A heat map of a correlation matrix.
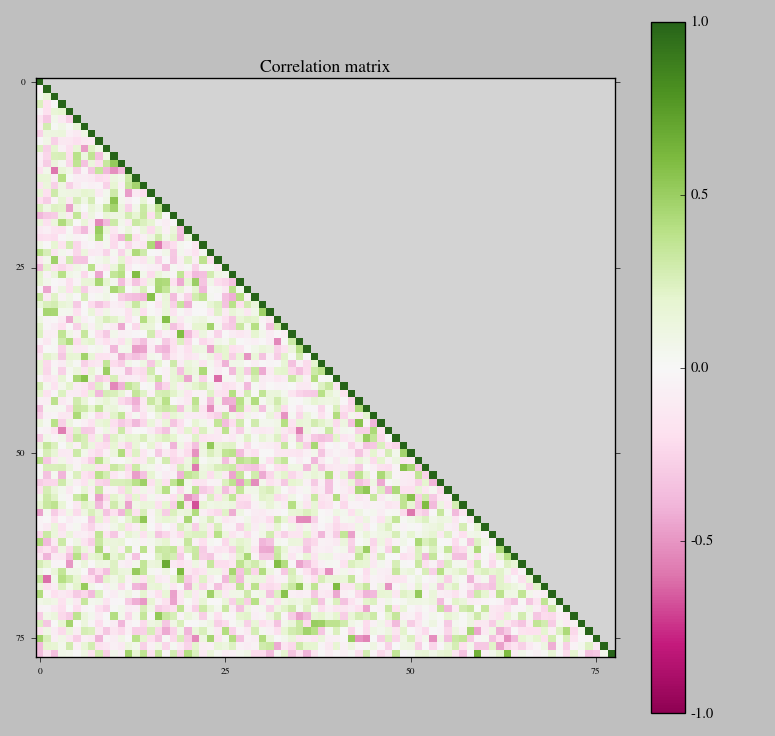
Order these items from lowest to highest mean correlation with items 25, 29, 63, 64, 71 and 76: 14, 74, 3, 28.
3, 14, 28, 74
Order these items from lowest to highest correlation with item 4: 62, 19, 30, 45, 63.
63, 45, 62, 30, 19
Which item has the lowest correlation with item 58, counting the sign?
50
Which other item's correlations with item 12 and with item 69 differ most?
18
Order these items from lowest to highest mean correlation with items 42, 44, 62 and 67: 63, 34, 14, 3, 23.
23, 14, 34, 63, 3
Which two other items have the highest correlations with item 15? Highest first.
29, 22
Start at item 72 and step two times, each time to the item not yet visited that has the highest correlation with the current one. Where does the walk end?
10
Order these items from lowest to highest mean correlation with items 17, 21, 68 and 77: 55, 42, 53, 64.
42, 53, 64, 55
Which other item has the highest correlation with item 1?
31
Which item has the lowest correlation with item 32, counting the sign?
35
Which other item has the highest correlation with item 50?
56
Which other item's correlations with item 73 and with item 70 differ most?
38
